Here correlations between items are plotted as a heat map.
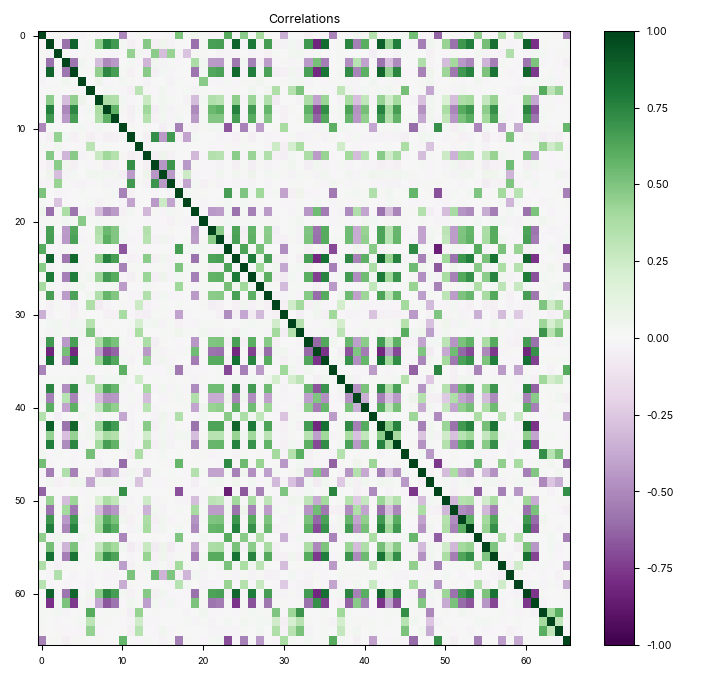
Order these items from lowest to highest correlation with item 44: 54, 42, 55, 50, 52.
54, 50, 55, 52, 42
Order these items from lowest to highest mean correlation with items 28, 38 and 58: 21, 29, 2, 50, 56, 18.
18, 29, 2, 50, 21, 56
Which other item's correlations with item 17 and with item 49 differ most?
23
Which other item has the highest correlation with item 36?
49
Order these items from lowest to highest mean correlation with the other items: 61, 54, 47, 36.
61, 47, 36, 54
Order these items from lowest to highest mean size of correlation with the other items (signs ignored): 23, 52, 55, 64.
64, 23, 55, 52
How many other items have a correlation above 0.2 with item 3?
6
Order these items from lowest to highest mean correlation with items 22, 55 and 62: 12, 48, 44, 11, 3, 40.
3, 48, 11, 12, 40, 44
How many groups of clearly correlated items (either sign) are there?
5
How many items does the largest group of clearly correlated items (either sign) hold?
31
